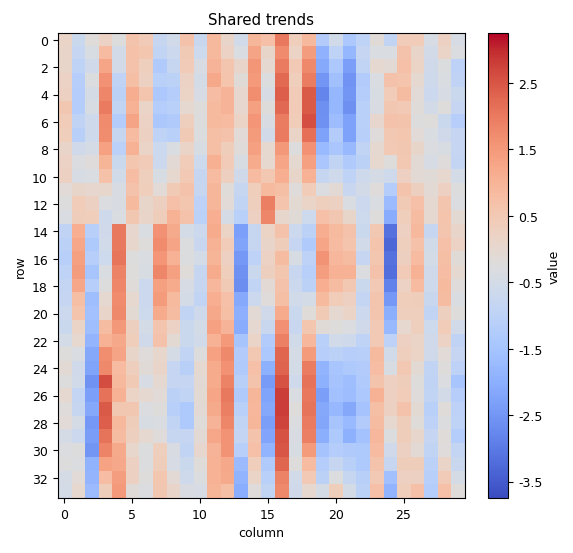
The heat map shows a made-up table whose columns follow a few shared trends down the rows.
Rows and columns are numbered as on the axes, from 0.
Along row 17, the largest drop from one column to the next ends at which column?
24
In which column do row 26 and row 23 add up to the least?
2
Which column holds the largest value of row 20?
4
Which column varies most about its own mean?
19
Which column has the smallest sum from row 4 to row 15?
21
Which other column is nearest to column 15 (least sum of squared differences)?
9
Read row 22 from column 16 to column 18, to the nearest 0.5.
2 -0.5 1
